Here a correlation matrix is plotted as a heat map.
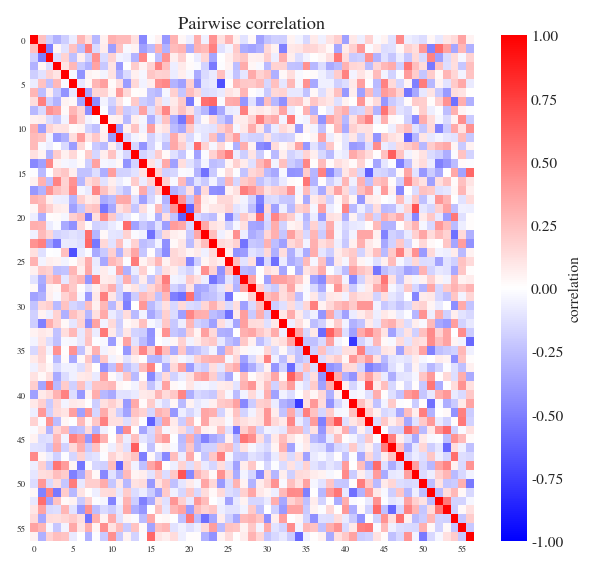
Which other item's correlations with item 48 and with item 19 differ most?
11
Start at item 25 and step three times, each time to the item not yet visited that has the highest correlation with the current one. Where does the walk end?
45
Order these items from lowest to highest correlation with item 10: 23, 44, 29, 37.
37, 23, 44, 29
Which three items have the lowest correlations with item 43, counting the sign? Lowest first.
15, 37, 48
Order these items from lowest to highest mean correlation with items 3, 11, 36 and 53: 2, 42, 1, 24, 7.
2, 24, 42, 7, 1
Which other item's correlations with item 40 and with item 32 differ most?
53
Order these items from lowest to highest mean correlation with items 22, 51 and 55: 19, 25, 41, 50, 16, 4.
41, 16, 19, 4, 25, 50
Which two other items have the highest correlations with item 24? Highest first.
47, 49
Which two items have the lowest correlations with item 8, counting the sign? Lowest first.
23, 7
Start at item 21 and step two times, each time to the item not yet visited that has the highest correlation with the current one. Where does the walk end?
44
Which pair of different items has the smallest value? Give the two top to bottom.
34, 41
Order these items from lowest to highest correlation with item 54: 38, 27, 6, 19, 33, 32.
19, 38, 33, 6, 27, 32
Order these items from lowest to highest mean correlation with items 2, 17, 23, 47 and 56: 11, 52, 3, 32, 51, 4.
52, 3, 11, 32, 4, 51
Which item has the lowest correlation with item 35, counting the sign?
51
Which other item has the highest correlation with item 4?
40
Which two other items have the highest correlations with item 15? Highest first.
56, 37
